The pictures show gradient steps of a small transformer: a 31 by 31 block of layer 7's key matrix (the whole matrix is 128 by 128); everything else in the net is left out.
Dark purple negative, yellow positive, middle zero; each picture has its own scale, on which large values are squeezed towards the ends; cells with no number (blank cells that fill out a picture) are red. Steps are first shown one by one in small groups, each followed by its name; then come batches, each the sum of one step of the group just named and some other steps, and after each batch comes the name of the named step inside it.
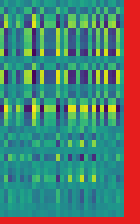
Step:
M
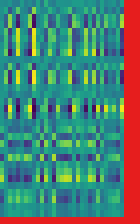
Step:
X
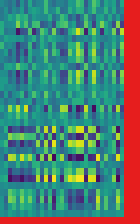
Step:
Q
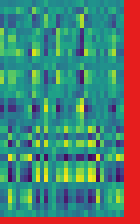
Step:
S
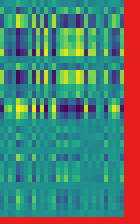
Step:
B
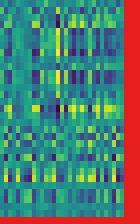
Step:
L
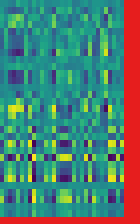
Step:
B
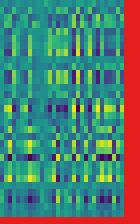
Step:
L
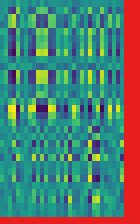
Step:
B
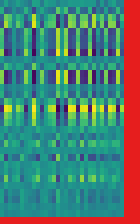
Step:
M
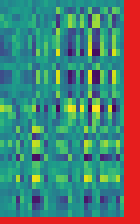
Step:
L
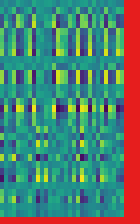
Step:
M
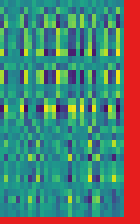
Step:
M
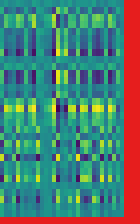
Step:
M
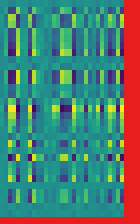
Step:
X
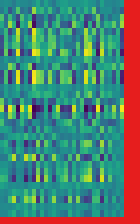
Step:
X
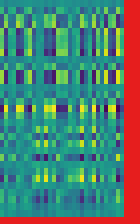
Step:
M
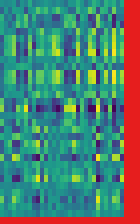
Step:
Q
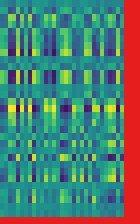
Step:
X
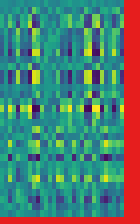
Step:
X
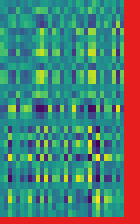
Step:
Q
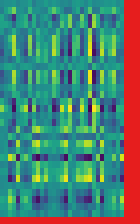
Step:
S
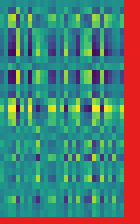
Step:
X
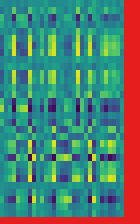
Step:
Q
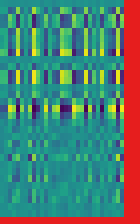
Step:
X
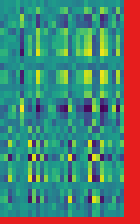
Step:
B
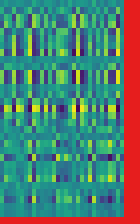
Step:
M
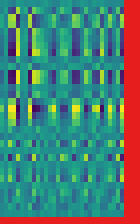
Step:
X
